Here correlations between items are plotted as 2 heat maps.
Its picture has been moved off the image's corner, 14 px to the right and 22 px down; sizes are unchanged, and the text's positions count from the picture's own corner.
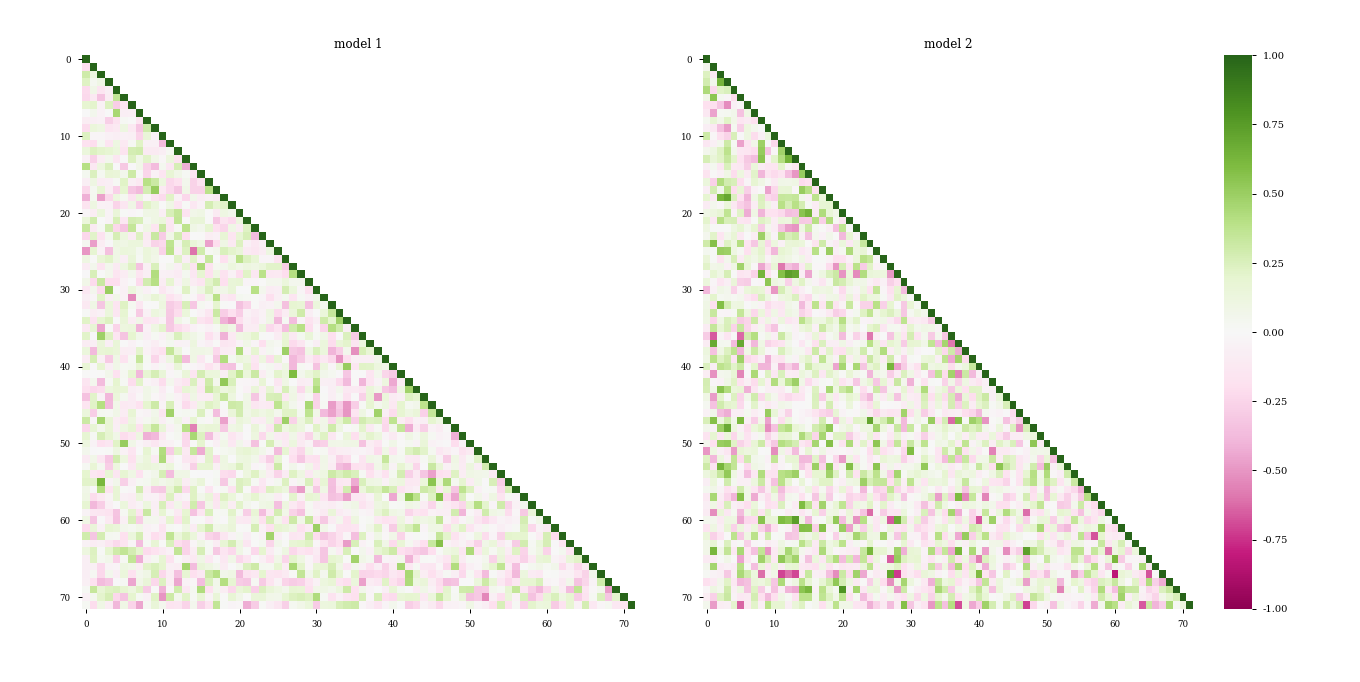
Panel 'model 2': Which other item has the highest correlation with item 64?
47
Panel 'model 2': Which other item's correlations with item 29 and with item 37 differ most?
71
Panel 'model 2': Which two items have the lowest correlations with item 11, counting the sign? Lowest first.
67, 27
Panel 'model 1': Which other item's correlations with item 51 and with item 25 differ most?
14
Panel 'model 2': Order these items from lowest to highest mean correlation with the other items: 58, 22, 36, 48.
36, 22, 58, 48
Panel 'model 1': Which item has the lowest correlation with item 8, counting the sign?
49
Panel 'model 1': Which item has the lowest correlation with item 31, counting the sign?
6
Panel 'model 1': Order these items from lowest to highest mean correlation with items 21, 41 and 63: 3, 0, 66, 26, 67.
67, 3, 0, 26, 66
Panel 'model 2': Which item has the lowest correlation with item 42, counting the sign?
51
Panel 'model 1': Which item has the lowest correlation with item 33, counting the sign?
39
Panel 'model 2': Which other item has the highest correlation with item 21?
53
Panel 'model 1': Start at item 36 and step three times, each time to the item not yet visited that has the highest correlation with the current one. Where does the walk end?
45
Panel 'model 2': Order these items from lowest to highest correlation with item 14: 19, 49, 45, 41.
45, 41, 19, 49
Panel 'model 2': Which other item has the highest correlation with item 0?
4
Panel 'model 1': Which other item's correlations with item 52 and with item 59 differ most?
4
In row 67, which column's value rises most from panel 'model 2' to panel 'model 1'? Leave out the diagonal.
28
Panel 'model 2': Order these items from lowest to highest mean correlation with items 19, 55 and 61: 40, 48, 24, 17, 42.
40, 42, 24, 48, 17
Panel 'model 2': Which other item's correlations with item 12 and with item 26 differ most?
62
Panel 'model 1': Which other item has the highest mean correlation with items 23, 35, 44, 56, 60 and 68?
18
